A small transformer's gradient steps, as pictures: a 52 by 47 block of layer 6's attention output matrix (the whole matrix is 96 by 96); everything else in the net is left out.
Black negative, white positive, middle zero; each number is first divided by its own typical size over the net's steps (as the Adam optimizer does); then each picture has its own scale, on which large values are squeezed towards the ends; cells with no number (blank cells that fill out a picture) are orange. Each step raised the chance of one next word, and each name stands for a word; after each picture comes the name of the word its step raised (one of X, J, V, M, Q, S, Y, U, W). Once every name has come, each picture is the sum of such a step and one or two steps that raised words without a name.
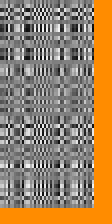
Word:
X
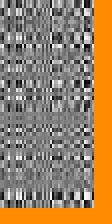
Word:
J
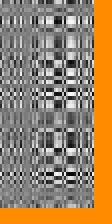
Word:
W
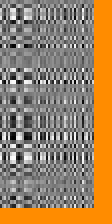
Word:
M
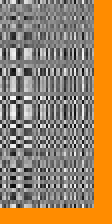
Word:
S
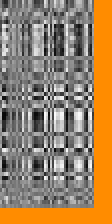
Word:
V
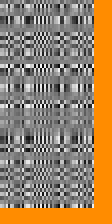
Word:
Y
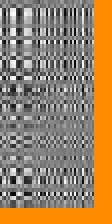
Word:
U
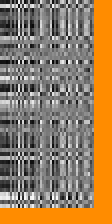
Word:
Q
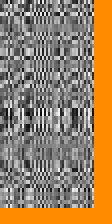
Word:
V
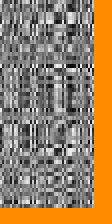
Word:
Y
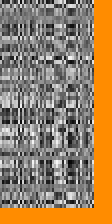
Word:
Q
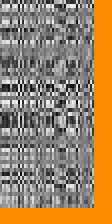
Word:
W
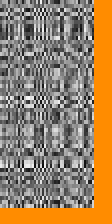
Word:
S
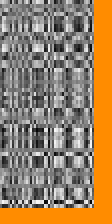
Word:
J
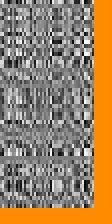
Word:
U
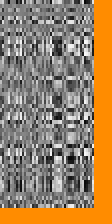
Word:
M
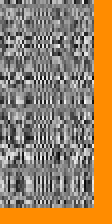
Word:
M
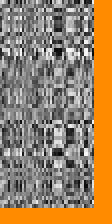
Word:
X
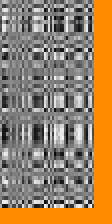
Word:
M
